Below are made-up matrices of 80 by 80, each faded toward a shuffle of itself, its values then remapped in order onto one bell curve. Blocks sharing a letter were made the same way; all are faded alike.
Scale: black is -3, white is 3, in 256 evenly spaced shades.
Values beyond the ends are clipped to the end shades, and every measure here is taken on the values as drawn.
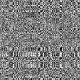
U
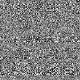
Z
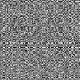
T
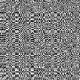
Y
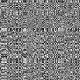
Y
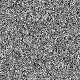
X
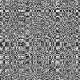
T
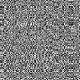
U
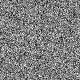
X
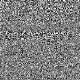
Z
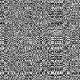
U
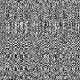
U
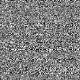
Z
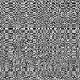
T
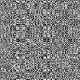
U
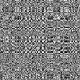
T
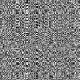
U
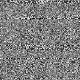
Z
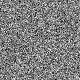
X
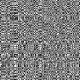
Y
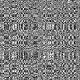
Y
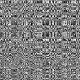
T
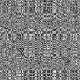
Y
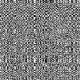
U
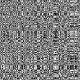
Y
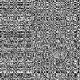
U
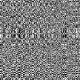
U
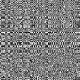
T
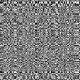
T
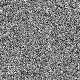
X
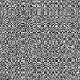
T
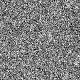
X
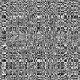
Y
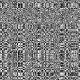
Y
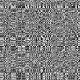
T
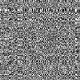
U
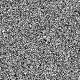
X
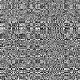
T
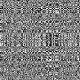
T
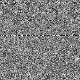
Z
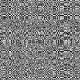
T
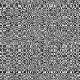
T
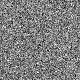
X
